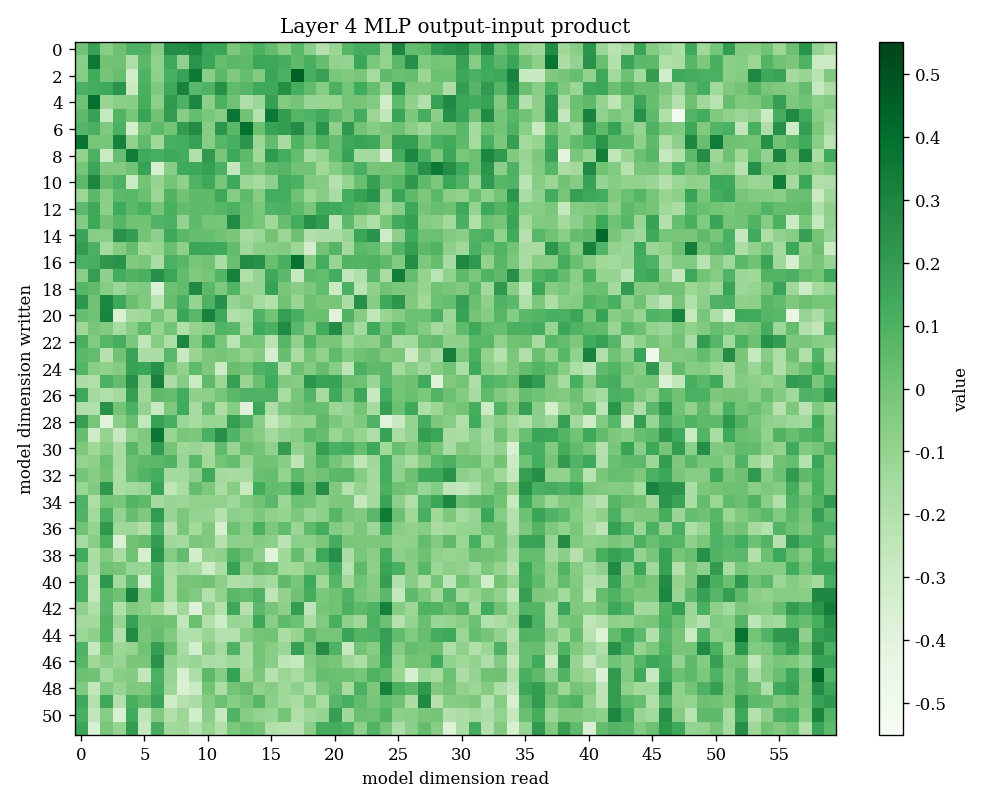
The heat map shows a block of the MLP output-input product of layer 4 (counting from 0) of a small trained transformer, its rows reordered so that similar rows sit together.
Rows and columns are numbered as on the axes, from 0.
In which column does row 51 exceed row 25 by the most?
46
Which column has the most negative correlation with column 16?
58
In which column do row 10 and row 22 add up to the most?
55
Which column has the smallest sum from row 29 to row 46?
34
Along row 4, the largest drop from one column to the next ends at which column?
2
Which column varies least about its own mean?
39
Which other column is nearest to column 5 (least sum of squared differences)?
15
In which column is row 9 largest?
28
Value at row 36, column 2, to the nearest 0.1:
0.2
